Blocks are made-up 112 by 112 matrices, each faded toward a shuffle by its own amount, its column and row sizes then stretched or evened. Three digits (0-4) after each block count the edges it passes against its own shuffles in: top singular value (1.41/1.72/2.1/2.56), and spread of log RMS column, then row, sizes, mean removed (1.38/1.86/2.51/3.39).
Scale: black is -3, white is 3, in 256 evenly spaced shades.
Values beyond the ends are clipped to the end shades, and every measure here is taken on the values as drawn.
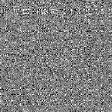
3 3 3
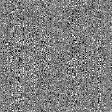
1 4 1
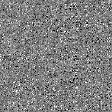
1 2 2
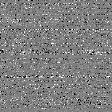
2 0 4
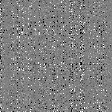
0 4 2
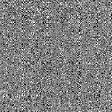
3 3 2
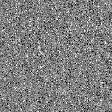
2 1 0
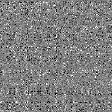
2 2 3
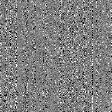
1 4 2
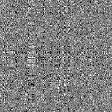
3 3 2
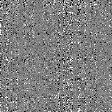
0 4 3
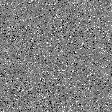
0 0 1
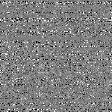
0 1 4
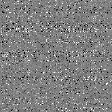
2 2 3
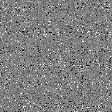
1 2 3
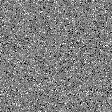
0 0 1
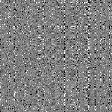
4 3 2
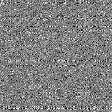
3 0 3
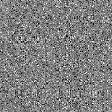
3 2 1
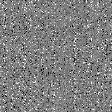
1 3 0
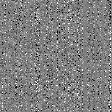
1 4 1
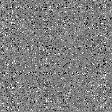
2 2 2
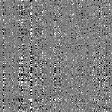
4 4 2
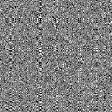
4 3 2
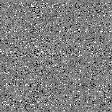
1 2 3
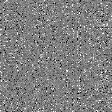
0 3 2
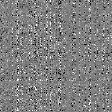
1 4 3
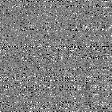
2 1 4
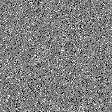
1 1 0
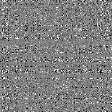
1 3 4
